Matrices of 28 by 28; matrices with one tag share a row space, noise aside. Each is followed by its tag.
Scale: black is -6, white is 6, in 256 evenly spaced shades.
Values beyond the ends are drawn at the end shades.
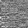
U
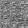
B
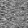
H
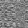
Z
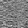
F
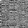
U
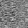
Z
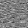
H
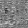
Z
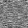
F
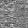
Z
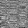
U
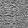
Z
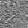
Z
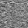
H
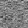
F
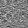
H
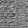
Z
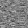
H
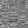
U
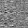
Z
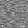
H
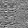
Z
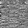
U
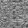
B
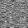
H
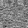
F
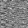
H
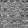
B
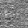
Z
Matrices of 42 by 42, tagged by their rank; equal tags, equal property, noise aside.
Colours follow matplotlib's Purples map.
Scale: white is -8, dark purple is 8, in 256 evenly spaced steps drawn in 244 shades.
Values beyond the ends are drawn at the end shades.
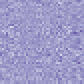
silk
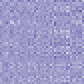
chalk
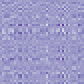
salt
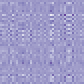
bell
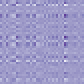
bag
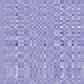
bell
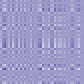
bag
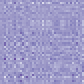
salt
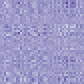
chalk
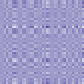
bag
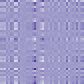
bag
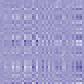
bag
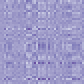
bell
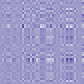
bell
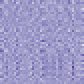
salt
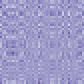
bell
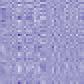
salt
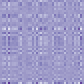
bag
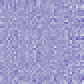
silk
